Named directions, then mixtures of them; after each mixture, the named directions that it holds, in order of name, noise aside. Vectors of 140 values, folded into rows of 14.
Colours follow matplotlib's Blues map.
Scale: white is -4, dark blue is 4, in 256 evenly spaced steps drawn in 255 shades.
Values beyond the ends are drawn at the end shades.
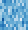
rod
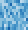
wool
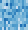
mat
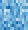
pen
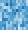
mat, rod.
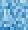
pen, wool.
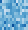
mat, pen.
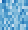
mat, pen, rod.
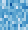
mat, wool.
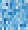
mat.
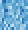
mat, pen, rod.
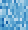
mat, pen, rod.
